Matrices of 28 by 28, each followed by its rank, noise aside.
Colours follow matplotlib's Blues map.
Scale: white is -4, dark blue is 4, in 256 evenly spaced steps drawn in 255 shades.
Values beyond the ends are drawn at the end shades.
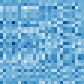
three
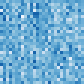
six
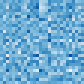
four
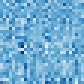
six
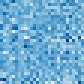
six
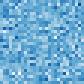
eight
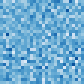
six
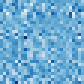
four
